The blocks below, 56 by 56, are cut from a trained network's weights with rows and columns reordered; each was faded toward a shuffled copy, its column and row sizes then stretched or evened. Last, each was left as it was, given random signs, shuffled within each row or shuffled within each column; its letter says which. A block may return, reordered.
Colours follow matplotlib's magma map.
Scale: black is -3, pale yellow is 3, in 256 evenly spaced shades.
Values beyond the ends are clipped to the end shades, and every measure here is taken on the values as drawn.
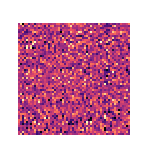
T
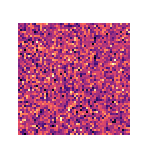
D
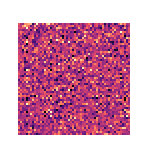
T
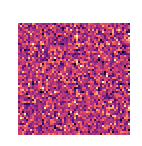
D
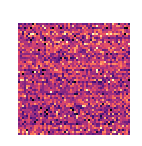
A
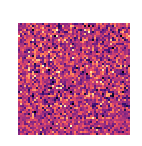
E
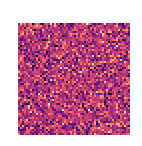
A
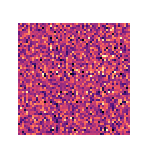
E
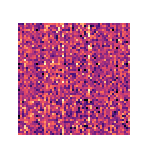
T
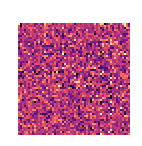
E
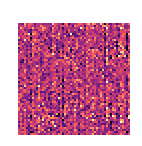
T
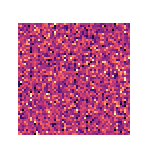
D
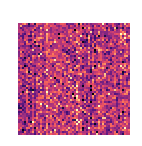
D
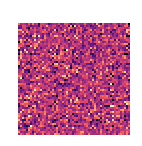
E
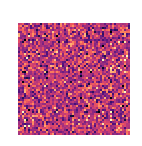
E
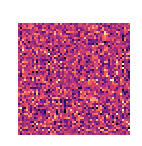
T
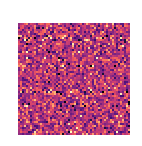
A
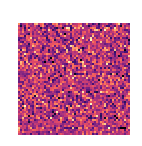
A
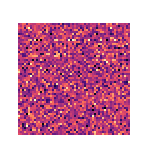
A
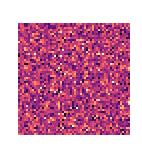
T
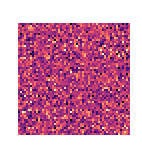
E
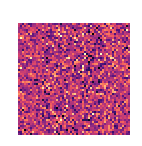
D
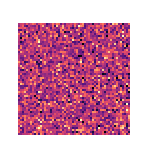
E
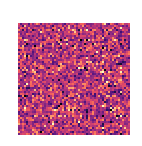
E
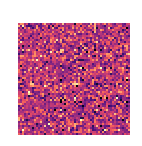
E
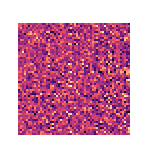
T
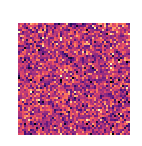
D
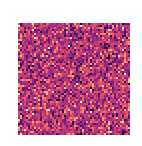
D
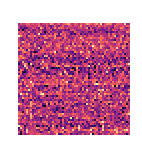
A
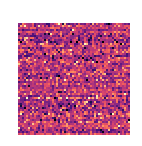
A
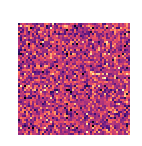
E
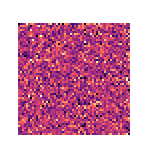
E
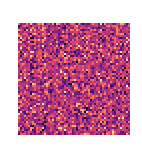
T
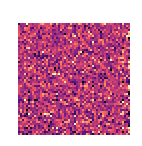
E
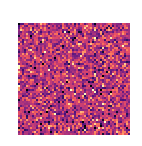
D
